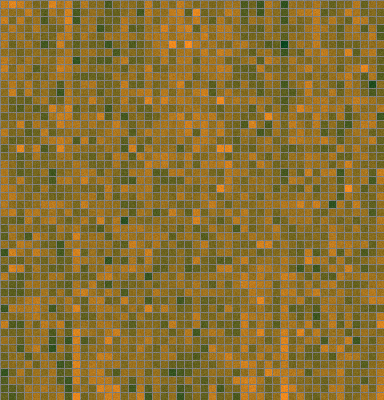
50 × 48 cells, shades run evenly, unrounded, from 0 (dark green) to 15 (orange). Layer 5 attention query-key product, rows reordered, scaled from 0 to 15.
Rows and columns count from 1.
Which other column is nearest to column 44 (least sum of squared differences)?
29
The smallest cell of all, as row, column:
6, 36
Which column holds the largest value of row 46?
10
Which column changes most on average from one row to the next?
16
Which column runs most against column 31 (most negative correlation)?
9
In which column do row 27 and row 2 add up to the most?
25
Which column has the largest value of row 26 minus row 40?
40
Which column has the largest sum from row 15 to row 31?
26
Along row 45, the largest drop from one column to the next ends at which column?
37
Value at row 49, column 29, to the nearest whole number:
7
